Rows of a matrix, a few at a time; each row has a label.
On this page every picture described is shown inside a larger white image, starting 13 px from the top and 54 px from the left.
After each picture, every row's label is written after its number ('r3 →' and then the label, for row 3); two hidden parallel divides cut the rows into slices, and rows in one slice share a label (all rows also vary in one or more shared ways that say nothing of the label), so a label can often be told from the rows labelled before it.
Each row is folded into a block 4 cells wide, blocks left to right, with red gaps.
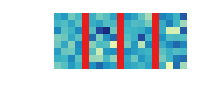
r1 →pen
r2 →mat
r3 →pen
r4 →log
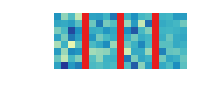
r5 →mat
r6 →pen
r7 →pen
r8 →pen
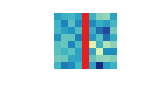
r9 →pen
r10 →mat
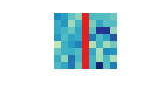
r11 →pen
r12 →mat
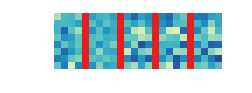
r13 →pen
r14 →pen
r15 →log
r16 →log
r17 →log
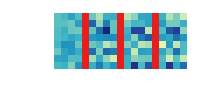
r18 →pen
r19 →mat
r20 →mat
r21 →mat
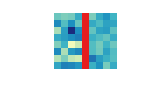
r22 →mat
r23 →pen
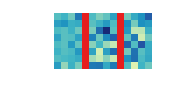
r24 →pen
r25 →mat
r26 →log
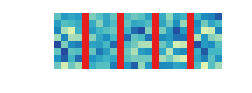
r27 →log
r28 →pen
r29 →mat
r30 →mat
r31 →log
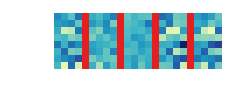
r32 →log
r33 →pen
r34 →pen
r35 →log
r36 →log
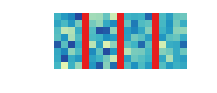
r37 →log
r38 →mat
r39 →pen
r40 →pen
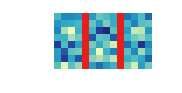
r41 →log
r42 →mat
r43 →log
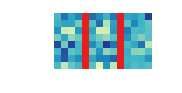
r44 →log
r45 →log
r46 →pen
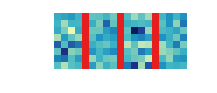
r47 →log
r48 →pen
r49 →mat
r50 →pen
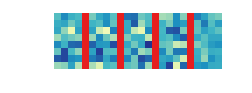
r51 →log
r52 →log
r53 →log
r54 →mat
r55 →pen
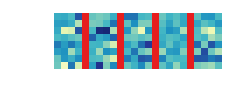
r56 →log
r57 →mat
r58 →log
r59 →pen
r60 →log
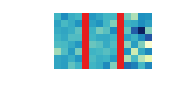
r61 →pen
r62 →pen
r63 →mat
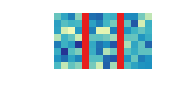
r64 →log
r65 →log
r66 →pen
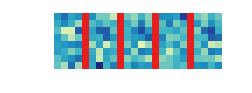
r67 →log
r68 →mat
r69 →mat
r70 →pen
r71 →mat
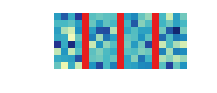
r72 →log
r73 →mat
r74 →pen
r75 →mat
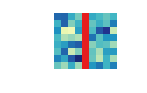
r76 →log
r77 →mat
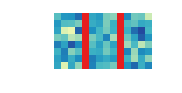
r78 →log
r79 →pen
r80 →mat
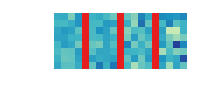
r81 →pen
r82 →pen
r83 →pen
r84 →log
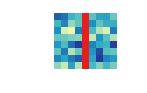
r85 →log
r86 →log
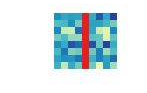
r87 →log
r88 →log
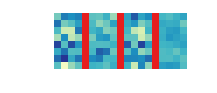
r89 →log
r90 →pen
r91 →log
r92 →pen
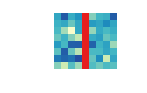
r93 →log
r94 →pen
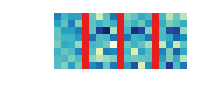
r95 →pen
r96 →mat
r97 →mat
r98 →mat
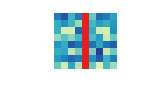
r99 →log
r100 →log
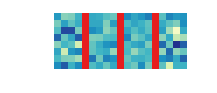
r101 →mat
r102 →pen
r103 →pen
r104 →log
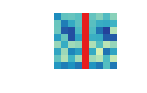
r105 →mat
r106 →mat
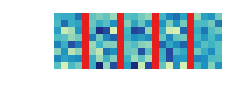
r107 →log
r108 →mat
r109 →mat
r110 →log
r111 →pen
